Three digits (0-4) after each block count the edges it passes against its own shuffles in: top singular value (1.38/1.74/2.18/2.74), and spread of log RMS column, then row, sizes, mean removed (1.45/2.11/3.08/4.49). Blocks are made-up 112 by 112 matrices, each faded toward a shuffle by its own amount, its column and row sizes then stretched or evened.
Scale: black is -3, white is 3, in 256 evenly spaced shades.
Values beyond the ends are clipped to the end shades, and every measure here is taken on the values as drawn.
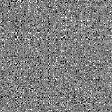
2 2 2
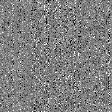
0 3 0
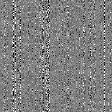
2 4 0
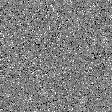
1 0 0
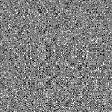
3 1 1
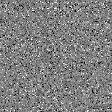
2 0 1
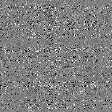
0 2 3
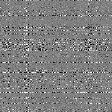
3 2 4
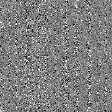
0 3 0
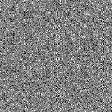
3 2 0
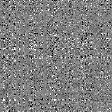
2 3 2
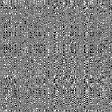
4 3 2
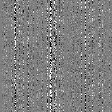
3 4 0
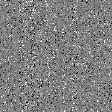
0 2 0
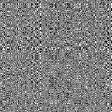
4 3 2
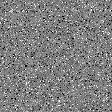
1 0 1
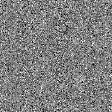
0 2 0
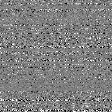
0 1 4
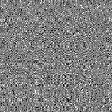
4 1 1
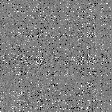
1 2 2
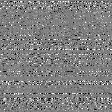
3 0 4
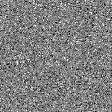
2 0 0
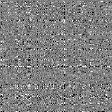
3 2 3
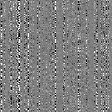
4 4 0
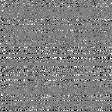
3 2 4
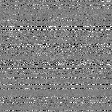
3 0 4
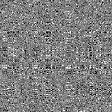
3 1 2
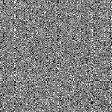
3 2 1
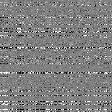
4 1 4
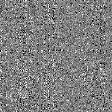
1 3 1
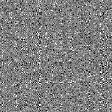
3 2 1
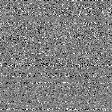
0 0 3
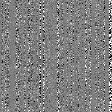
3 4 0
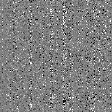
2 3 1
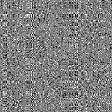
4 2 1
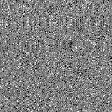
3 1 0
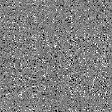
2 2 2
